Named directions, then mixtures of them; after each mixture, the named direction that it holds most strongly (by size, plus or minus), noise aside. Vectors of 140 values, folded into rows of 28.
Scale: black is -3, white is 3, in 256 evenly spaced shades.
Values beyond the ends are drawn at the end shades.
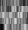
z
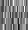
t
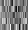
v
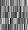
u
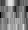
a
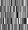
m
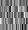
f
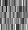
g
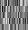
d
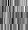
t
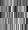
f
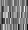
u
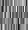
t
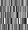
m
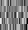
g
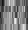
a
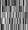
d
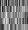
d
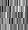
d
